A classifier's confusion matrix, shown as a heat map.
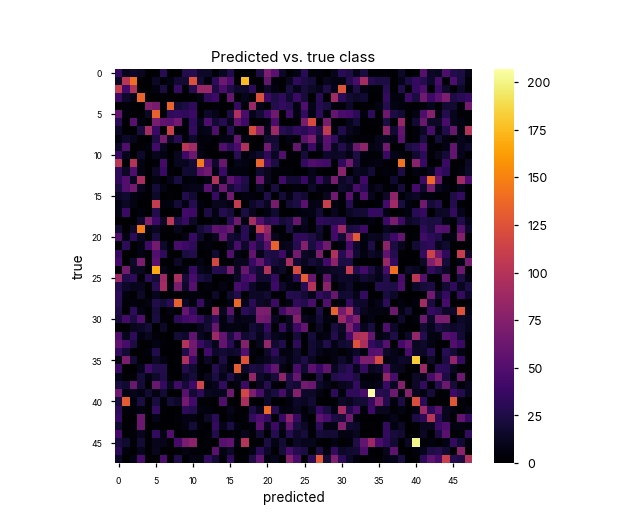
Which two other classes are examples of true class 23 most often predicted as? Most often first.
13, 43
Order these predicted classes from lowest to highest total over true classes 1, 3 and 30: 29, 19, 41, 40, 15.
40, 29, 15, 41, 19
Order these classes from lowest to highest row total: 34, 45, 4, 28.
34, 4, 28, 45
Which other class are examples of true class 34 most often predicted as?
10
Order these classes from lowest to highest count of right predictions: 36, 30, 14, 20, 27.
27, 36, 14, 20, 30
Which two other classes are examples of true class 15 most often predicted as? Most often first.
37, 29
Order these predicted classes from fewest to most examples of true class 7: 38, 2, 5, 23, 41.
2, 41, 23, 5, 38
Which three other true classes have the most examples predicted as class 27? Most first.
47, 22, 42
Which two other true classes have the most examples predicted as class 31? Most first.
24, 29
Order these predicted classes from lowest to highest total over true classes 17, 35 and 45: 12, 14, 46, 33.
12, 46, 14, 33
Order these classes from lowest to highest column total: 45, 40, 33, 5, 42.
45, 33, 40, 42, 5
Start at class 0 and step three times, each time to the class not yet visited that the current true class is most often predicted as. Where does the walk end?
33
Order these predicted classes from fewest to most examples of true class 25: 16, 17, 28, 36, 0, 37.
37, 16, 36, 17, 28, 0
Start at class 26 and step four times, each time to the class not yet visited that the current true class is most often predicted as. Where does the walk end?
19
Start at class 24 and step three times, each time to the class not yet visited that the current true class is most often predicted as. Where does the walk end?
28
